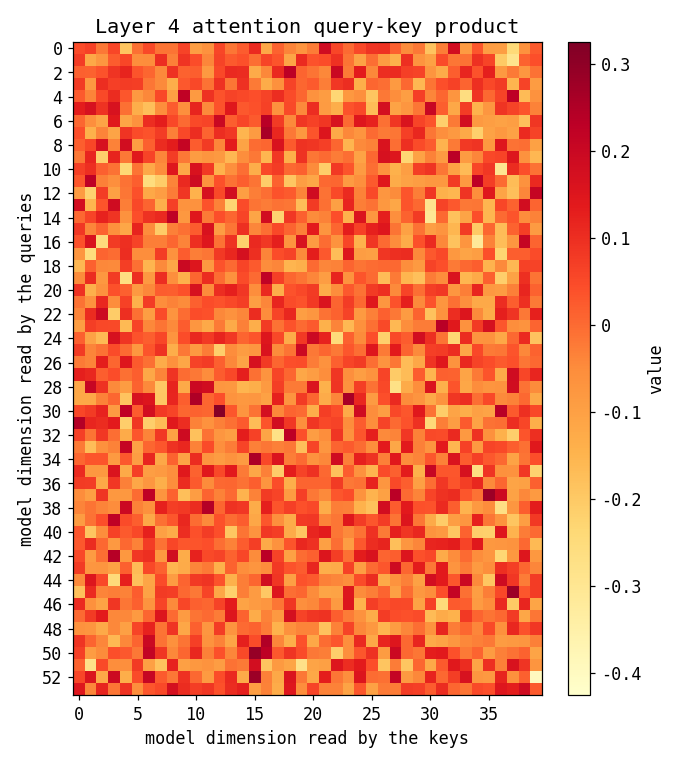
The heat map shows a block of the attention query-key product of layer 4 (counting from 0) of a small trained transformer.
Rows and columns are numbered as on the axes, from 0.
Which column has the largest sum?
10
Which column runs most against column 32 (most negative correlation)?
29
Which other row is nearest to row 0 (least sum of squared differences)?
36
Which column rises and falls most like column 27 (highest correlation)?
6
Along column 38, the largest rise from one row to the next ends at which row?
7
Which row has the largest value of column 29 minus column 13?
40
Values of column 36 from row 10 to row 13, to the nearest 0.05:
-0.3 0 -0.1 0.05
